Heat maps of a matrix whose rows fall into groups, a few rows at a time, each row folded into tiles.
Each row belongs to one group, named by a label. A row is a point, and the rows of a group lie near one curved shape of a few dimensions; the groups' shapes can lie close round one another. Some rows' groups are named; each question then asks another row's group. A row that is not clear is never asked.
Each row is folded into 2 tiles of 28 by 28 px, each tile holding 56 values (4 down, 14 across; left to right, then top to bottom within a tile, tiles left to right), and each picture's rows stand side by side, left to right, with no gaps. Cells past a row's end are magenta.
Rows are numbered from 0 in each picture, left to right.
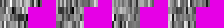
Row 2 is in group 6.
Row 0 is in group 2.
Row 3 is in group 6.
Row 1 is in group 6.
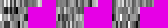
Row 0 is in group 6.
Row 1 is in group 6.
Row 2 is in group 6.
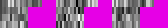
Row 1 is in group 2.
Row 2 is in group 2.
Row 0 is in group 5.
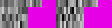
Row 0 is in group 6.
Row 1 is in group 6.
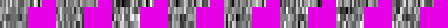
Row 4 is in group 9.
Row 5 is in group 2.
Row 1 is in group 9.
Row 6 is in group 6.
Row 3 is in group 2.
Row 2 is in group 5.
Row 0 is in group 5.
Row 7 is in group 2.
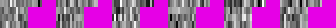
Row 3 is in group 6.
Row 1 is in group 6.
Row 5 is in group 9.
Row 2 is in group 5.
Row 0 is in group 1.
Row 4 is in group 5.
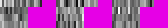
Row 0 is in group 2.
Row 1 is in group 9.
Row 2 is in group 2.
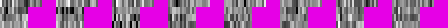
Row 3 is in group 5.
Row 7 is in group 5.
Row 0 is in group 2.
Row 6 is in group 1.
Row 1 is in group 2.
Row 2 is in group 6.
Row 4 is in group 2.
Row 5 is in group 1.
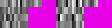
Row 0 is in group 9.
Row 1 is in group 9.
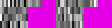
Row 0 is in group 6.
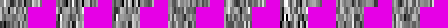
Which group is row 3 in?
6
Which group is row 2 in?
9
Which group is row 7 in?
9
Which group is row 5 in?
6
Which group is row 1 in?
9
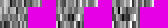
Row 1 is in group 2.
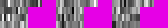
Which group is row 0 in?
5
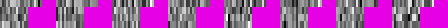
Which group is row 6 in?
6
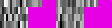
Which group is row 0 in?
6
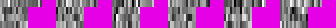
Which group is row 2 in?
9
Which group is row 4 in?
5
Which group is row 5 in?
2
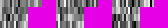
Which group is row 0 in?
6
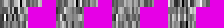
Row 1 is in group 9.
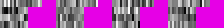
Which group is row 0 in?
6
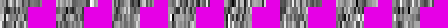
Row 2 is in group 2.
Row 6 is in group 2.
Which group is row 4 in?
9
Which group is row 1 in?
2
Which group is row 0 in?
6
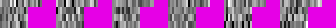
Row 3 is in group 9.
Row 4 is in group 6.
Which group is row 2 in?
6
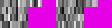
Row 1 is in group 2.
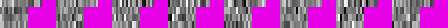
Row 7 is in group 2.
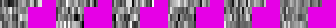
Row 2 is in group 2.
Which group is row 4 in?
9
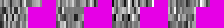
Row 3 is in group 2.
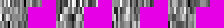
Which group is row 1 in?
9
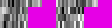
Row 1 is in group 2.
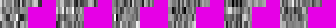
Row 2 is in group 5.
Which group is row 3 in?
6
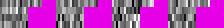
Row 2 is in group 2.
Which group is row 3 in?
2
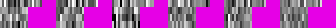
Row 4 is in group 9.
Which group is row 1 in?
9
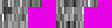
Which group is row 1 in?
2
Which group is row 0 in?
5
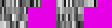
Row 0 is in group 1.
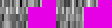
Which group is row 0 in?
2
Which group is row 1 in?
2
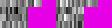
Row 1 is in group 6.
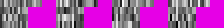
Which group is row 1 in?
6
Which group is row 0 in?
6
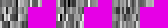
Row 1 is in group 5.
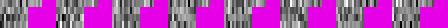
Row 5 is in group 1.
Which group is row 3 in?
9
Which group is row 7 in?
6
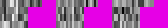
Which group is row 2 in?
6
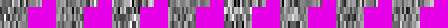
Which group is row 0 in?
9
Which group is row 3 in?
6
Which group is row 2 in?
2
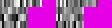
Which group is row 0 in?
2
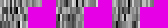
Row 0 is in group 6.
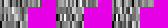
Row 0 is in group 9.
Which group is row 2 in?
6
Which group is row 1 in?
6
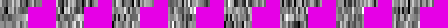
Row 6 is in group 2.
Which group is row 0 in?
2
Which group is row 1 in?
2
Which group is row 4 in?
9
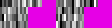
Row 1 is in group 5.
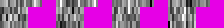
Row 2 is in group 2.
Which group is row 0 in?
6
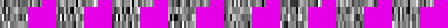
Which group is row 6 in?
6
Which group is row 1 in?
6
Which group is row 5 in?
5
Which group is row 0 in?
5
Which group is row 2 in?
6
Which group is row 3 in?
6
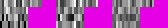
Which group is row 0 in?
6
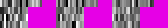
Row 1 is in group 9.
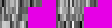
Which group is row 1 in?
6
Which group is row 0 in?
1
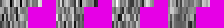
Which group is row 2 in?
2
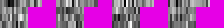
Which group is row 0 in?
5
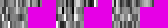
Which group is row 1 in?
5
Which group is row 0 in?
5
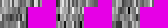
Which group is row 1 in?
6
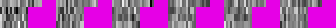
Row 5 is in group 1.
